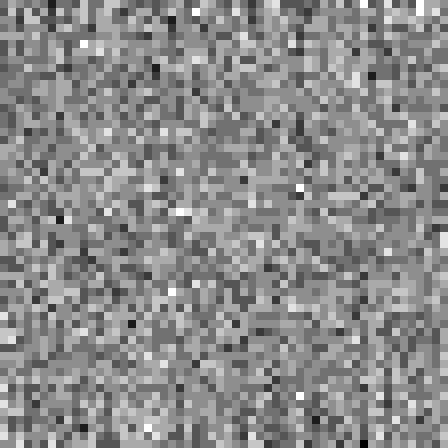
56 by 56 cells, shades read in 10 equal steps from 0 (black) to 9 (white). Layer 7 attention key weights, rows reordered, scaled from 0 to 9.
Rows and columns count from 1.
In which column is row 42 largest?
11
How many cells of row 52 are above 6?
10
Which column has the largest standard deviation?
38
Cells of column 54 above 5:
12
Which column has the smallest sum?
40
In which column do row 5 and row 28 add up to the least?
8
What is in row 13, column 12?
6
